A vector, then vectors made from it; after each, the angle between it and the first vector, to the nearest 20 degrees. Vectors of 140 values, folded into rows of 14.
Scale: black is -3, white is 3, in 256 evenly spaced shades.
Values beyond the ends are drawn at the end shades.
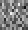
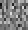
60 degrees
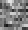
60 degrees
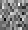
40 degrees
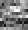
100 degrees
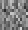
40 degrees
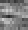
100 degrees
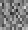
160 degrees
